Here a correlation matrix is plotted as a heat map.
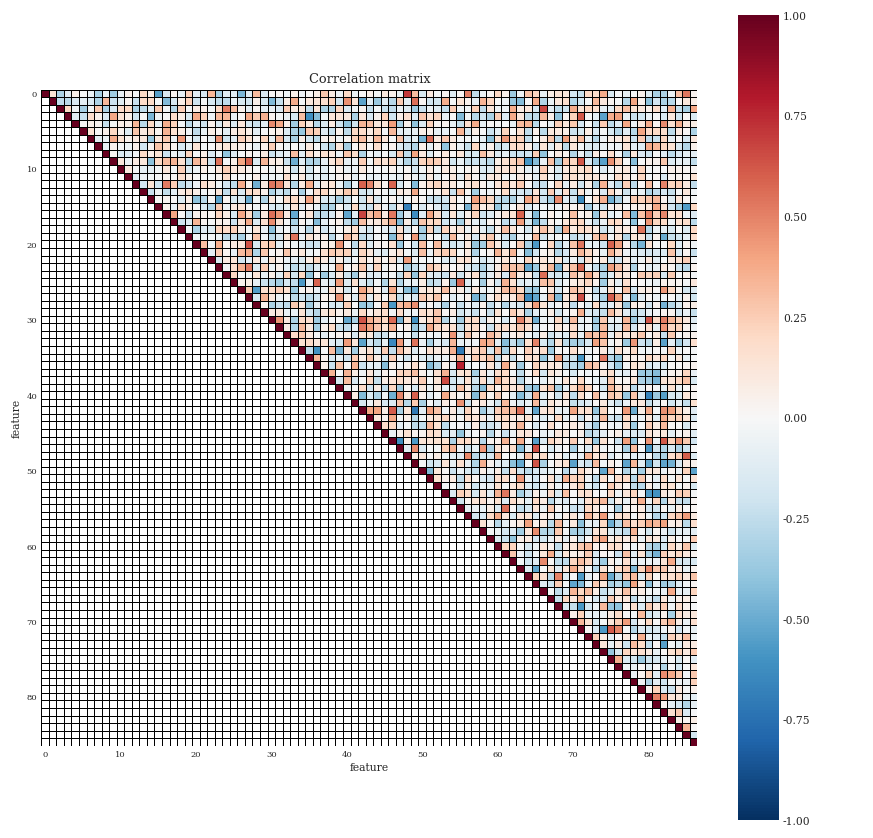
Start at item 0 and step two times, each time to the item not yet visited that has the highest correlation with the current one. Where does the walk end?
85
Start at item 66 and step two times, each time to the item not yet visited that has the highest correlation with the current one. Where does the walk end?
24
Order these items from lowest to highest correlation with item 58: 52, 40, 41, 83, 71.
71, 83, 52, 41, 40
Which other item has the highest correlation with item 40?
49
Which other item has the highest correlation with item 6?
51
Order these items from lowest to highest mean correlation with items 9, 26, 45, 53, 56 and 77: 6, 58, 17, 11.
58, 11, 17, 6
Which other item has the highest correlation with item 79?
18
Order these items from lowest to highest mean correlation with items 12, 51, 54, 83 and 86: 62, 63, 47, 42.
47, 62, 63, 42
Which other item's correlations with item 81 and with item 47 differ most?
80
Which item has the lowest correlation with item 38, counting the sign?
81
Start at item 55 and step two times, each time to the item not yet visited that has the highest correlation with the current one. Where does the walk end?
25
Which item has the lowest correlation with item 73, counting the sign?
82
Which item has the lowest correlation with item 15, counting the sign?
48
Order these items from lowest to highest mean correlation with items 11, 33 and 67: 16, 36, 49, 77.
16, 77, 36, 49
